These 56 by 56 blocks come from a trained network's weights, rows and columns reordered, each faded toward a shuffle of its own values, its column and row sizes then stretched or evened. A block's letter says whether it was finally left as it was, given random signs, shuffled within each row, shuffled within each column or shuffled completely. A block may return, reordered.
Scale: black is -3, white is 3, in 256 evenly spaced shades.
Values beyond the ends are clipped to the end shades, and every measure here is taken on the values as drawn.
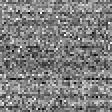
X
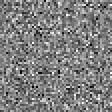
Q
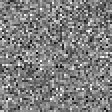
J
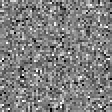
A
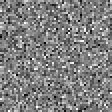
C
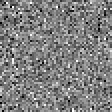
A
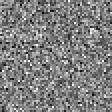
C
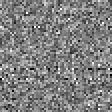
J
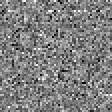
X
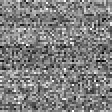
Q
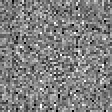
A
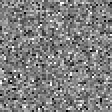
C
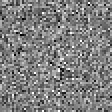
Q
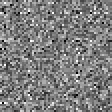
J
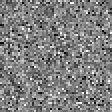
X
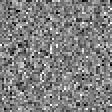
Q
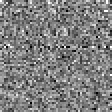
Q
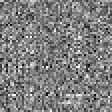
Q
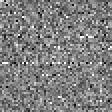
X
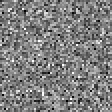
X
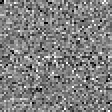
X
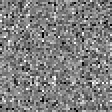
Q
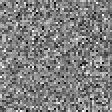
Q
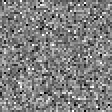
A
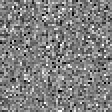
A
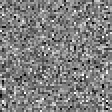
A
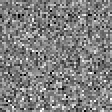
X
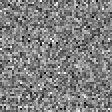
J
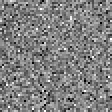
A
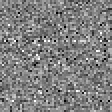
X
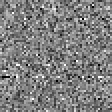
X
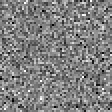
A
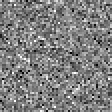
C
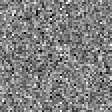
A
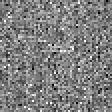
A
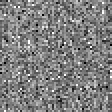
A
